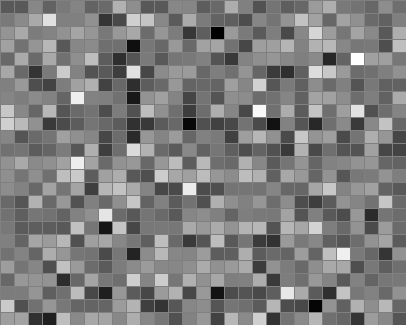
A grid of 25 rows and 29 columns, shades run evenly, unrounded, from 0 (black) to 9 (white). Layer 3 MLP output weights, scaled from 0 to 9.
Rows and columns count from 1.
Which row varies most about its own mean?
23
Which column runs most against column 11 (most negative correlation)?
28
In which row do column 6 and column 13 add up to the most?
13
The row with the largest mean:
14
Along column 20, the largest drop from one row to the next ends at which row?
25
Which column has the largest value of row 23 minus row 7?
21
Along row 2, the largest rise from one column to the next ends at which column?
10
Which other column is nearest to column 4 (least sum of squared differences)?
26
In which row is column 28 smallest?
20
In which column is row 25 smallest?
4
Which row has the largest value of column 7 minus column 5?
22
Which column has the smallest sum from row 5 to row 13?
8
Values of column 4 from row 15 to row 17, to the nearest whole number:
6 4 4
